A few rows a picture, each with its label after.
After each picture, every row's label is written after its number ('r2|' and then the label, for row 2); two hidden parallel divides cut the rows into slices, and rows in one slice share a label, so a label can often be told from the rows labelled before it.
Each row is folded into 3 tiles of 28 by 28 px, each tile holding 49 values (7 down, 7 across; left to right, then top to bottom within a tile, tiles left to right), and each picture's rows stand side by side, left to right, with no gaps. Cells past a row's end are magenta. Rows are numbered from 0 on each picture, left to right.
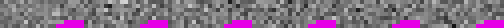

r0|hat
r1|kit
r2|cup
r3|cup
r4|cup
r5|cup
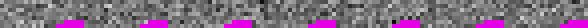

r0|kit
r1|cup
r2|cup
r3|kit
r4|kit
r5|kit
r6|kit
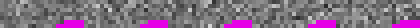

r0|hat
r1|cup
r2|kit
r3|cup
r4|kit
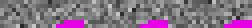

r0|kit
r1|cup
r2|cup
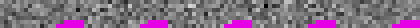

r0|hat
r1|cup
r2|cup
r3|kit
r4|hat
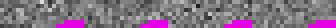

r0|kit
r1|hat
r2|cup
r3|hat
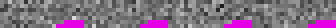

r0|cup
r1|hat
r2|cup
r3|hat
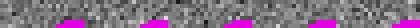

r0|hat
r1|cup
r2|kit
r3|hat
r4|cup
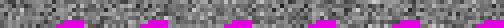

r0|kit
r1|cup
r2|hat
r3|cup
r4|kit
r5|cup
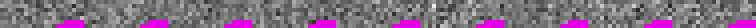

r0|cup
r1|hat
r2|hat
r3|hat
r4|kit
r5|cup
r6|hat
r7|cup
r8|cup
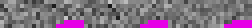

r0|cup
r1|kit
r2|hat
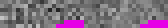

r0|cup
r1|hat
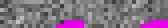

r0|kit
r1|hat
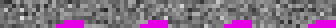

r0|kit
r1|cup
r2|cup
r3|cup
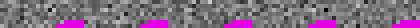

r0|cup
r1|kit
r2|kit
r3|kit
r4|hat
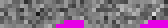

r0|cup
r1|cup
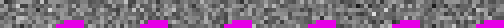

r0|kit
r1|kit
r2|kit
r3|cup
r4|kit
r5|kit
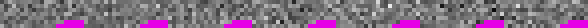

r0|cup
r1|hat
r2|cup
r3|cup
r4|kit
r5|kit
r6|cup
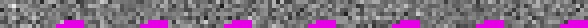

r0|cup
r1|hat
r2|cup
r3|cup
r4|kit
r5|hat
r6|kit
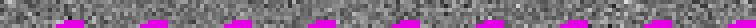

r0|cup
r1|hat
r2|hat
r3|hat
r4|hat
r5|kit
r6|hat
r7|kit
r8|cup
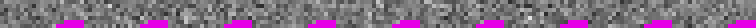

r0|hat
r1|cup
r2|kit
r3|hat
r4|hat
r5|cup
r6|kit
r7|hat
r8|hat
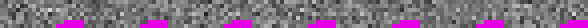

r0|kit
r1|kit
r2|cup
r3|kit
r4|cup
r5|hat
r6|cup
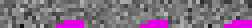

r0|kit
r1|hat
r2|cup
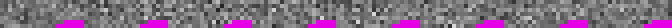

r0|hat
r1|kit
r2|cup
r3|kit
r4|kit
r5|kit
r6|kit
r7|hat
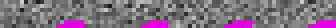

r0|cup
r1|kit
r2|kit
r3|cup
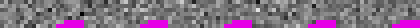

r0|cup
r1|kit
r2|cup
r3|kit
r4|hat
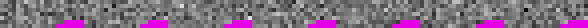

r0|kit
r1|cup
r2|cup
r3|cup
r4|kit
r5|kit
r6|cup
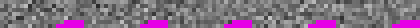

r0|cup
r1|kit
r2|hat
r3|kit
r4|hat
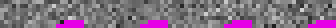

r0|kit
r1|hat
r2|kit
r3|kit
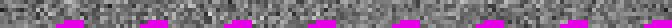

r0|cup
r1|kit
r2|cup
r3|kit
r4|hat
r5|hat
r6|hat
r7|hat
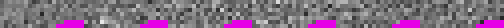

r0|hat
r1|kit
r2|cup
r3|kit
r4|cup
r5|kit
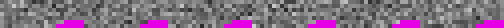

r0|cup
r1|kit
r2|cup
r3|cup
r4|cup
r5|kit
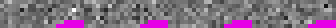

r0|cup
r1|cup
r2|hat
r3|hat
